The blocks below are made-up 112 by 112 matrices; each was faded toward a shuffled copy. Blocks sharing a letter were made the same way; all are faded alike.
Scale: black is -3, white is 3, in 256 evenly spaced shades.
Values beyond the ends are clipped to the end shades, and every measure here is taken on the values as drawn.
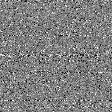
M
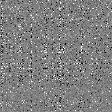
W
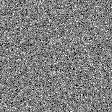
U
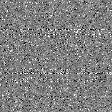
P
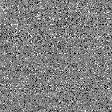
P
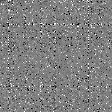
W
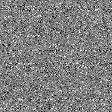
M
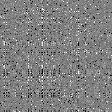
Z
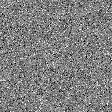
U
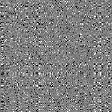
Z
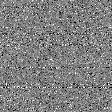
M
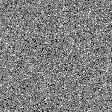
U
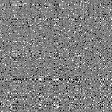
Z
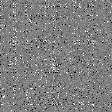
W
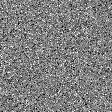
U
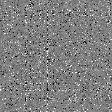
W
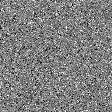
U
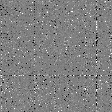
W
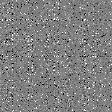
W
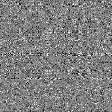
P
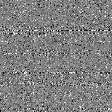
P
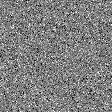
U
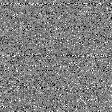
M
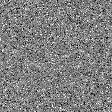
U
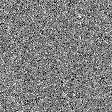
U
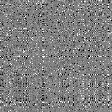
Z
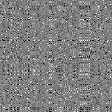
Z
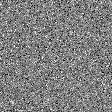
U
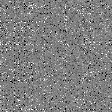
W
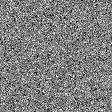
U
